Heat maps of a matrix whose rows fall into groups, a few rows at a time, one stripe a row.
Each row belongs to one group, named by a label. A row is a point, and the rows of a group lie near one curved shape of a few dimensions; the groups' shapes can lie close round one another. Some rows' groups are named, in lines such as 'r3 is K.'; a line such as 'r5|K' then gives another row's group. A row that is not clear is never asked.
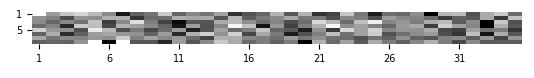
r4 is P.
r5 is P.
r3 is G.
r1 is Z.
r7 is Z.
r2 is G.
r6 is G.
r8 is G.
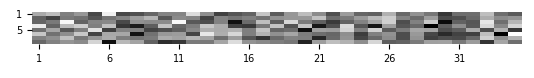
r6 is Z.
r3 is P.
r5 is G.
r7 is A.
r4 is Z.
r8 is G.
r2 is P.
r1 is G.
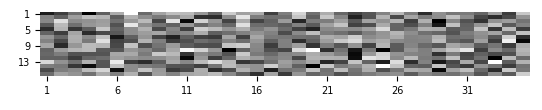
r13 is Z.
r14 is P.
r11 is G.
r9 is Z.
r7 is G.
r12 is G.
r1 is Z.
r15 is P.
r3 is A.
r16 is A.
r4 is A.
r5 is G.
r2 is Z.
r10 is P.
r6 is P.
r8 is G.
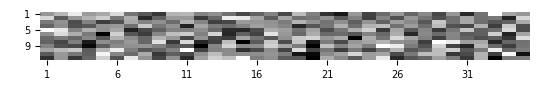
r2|Z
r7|G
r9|P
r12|G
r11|G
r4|G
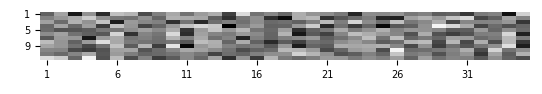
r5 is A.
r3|G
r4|P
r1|G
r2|P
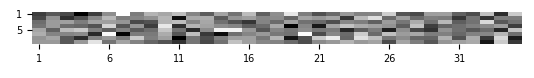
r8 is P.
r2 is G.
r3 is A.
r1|Z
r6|G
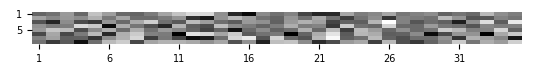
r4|G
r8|Z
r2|Z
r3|P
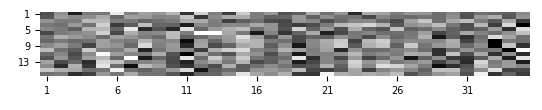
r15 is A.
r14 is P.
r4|G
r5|G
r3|P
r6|A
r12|G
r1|G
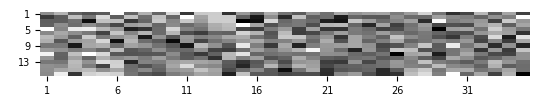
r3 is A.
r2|A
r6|A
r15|P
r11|Z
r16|P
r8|G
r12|Z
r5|Z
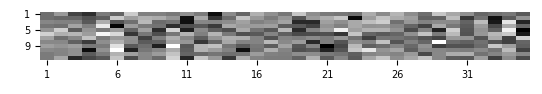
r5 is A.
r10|A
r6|P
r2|G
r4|G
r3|G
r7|Z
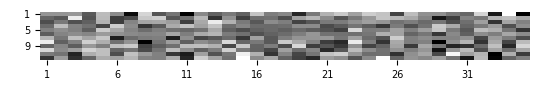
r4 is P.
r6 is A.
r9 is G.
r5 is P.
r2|P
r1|G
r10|Z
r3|A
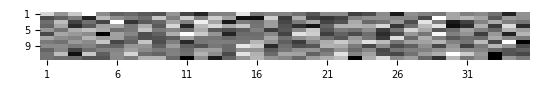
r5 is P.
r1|Z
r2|A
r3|G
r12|G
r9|A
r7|G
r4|G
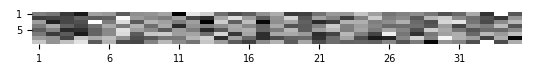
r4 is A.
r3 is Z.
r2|Z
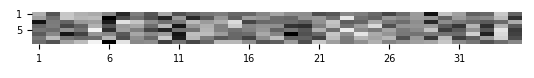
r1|Z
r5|G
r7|A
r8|G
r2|G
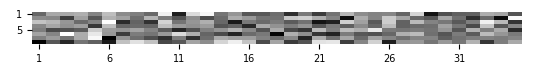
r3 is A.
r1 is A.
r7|G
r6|P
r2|G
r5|P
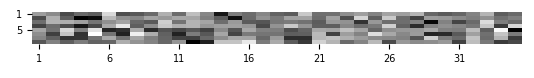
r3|A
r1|G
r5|G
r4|Z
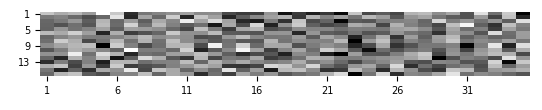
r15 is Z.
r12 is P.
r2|G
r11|P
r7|Z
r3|A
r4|Z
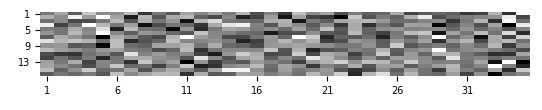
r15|Z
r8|Z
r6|P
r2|P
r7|P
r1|G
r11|Z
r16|G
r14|A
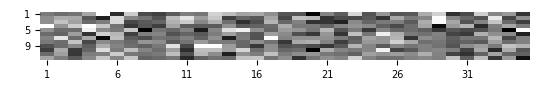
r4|Z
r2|P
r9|A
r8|P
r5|Z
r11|G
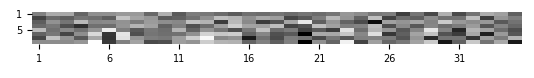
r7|A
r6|G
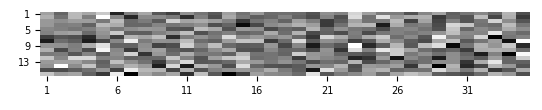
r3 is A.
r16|G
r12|Z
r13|A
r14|A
